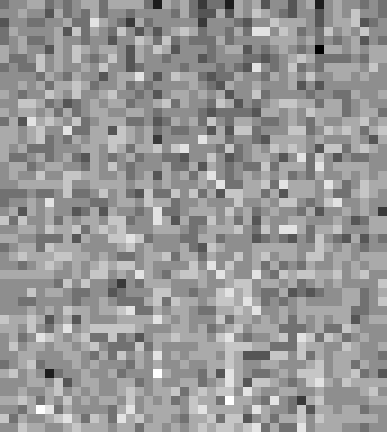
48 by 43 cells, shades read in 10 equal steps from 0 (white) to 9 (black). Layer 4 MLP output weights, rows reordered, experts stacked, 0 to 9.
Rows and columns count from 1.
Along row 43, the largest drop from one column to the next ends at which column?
29
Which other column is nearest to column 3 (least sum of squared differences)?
19
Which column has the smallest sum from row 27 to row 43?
26
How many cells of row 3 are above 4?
14
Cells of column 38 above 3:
21
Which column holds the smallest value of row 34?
28
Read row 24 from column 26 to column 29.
2 4 3 5
